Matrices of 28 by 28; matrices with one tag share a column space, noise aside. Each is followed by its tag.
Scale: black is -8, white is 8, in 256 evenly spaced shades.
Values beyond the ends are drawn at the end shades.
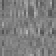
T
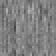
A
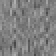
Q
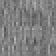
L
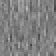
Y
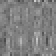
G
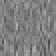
Q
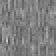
L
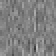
Q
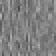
Y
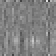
G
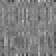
G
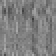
A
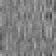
Y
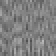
Q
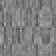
L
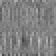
G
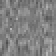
Q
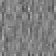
Y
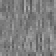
Y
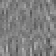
Q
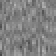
Q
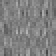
T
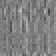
A
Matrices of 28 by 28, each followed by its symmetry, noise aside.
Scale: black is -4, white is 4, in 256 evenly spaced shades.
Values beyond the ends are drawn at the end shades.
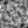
same after a half turn.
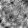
symmetric across the other diagonal.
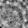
symmetric across the other diagonal.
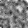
symmetric across the other diagonal.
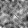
no symmetry.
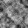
symmetric across the other diagonal.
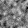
no symmetry.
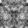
mirrored left to right.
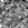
no symmetry.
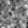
no symmetry.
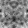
mirrored left to right.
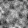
symmetric across the other diagonal.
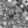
symmetric across the other diagonal.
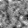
no symmetry.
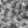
no symmetry.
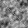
same after a half turn.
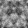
mirrored left to right.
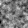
no symmetry.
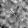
no symmetry.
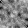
same after a half turn.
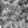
no symmetry.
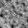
symmetric across the other diagonal.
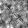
no symmetry.
